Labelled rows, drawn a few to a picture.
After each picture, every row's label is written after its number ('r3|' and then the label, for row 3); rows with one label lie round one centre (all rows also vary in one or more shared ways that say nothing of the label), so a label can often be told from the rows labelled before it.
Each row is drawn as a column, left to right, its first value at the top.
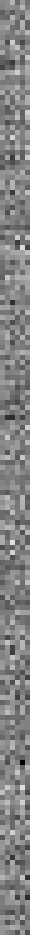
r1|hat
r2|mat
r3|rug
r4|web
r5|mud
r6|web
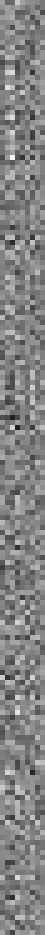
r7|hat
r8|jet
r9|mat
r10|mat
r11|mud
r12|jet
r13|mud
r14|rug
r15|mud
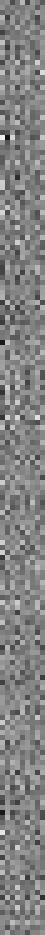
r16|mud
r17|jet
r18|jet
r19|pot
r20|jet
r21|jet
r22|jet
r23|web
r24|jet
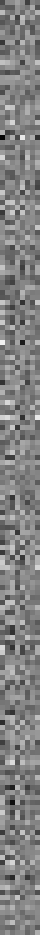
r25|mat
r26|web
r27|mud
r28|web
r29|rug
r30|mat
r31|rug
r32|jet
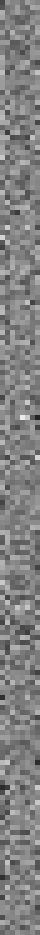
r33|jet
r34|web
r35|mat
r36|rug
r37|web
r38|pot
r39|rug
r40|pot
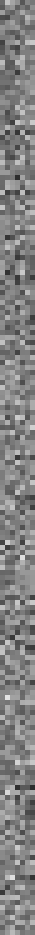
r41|mud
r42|mat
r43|rug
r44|pot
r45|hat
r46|mat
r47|mud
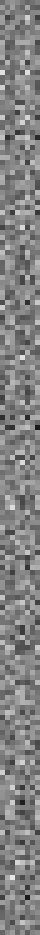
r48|jet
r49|mat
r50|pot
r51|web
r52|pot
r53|mud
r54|jet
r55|jet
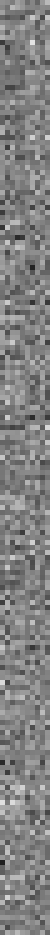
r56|mat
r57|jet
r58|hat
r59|hat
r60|hat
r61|jet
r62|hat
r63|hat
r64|mud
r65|rug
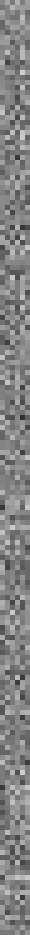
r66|rug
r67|web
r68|rug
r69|rug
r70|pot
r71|pot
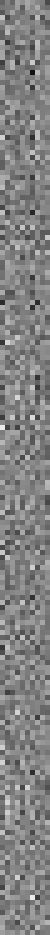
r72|hat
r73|hat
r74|mud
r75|mat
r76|pot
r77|hat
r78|rug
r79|hat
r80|web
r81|jet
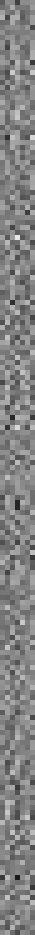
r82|hat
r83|mat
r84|rug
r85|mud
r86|web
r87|pot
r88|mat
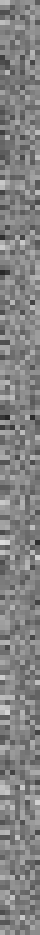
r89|mat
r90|mat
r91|mat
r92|pot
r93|mud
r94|jet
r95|rug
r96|hat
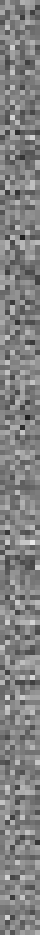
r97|web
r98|mud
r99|web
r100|pot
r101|web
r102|mat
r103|web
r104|jet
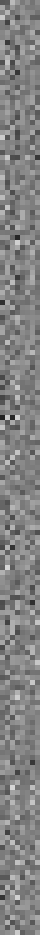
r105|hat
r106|jet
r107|rug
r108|hat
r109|mud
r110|mat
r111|web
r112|mud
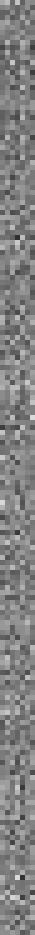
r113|pot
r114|jet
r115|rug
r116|mat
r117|mat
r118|web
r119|rug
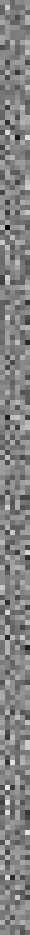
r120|jet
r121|rug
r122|hat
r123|web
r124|mud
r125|mud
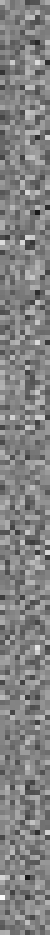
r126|rug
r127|hat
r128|mud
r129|web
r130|mud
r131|mud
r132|rug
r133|rug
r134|mud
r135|mat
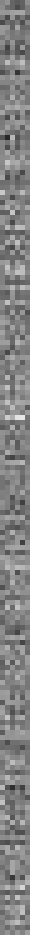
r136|hat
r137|jet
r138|web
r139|jet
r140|web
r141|jet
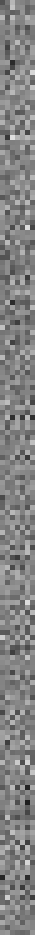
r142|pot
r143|jet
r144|rug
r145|web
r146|mud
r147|mat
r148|jet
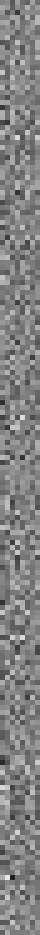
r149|rug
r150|rug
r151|pot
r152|pot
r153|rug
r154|rug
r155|mat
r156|rug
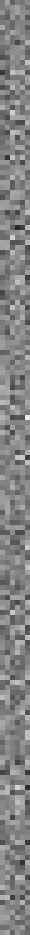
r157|hat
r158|rug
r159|rug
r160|mud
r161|mat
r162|web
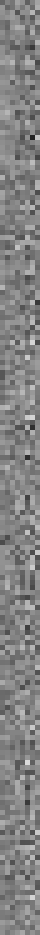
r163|hat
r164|rug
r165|jet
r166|pot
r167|jet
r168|rug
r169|jet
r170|rug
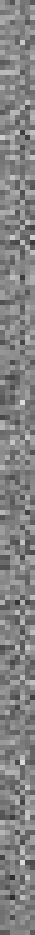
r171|pot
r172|mat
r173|hat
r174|rug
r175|hat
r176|hat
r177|pot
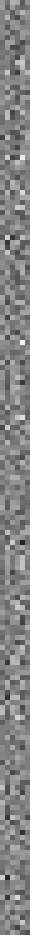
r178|pot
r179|mat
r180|jet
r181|mud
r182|jet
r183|mat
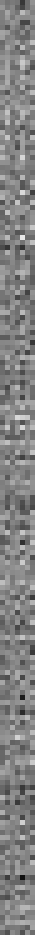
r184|rug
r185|mud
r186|jet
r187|mat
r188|web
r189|hat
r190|rug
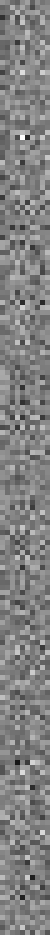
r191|web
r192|mat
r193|rug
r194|mud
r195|rug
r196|jet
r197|mat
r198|rug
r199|mat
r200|mud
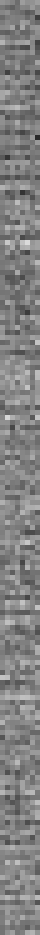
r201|web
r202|web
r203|pot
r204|mud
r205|pot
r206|jet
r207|hat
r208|mud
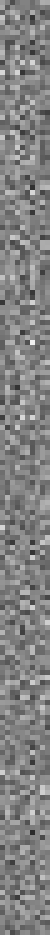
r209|rug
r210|mat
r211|mud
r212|web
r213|mud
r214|pot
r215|web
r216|web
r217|mat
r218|web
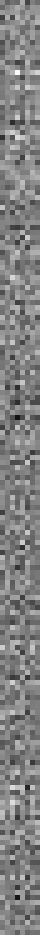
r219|jet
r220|pot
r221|jet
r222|mud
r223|rug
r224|jet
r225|mud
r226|jet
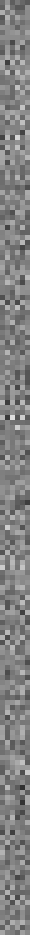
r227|jet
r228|rug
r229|rug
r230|jet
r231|jet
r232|jet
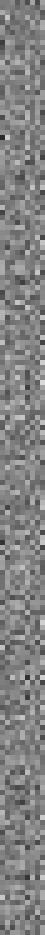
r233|rug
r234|rug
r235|web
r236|pot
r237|mat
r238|jet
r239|mat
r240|pot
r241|web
